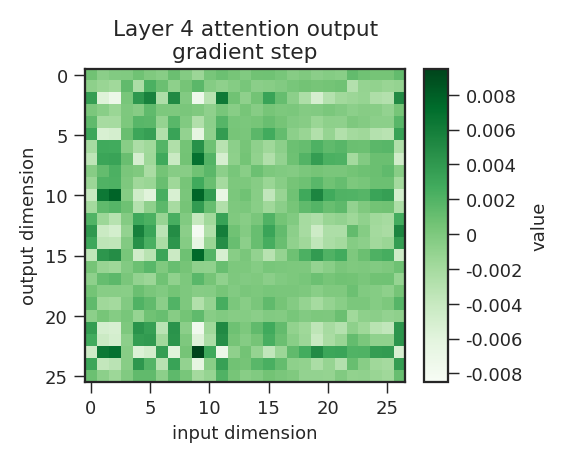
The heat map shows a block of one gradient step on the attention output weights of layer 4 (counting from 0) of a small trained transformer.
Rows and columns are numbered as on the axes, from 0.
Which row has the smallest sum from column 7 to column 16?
23
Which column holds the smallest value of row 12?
9
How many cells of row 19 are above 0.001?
7
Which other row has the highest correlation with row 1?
20
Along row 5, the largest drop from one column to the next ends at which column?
1
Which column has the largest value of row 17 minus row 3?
2
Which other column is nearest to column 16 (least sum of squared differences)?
14
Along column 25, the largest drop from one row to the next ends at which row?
24
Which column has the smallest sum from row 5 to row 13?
11
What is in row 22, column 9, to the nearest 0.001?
-0.006
